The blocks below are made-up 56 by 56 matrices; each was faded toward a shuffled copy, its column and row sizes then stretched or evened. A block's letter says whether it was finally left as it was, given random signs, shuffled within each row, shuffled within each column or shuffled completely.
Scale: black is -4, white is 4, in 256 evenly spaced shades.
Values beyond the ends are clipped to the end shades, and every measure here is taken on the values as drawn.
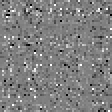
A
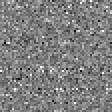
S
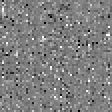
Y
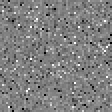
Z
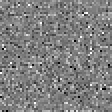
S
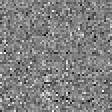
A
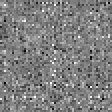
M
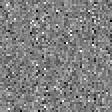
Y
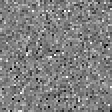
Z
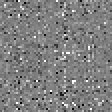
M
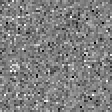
Z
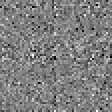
A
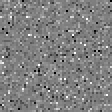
Z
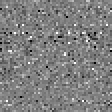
S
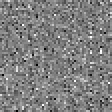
Y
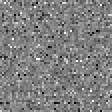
S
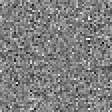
Y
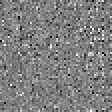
A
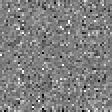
M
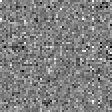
A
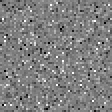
Z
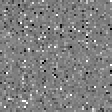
Y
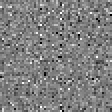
M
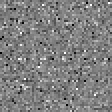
S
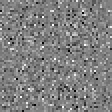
M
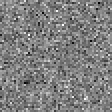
Z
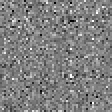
M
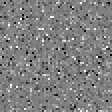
S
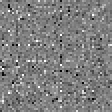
A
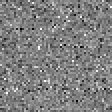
S
